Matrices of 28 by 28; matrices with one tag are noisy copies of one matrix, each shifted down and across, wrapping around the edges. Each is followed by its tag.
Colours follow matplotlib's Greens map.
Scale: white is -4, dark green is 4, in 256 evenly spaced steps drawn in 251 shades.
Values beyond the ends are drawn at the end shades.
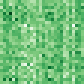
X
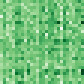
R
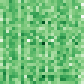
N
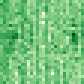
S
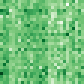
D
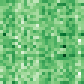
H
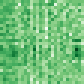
S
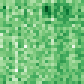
S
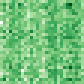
H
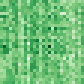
X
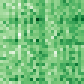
D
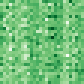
H
